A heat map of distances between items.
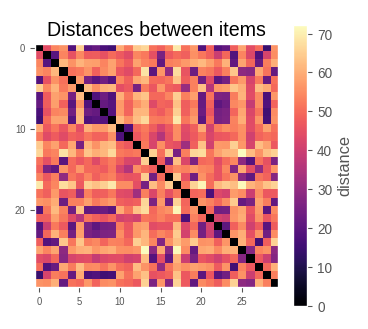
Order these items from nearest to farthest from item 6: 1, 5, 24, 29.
1, 24, 29, 5
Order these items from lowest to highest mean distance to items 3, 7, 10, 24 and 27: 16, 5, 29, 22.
22, 16, 29, 5
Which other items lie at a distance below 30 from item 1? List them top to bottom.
2, 15, 24, 27
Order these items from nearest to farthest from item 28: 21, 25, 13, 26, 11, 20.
20, 26, 21, 11, 25, 13
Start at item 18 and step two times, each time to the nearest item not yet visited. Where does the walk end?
5
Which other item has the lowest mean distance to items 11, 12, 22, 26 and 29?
14
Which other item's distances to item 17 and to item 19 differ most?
25
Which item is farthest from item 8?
17
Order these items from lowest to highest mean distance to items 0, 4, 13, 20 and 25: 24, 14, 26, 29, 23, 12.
23, 26, 14, 29, 24, 12
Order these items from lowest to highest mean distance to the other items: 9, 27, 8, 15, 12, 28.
28, 8, 9, 15, 27, 12
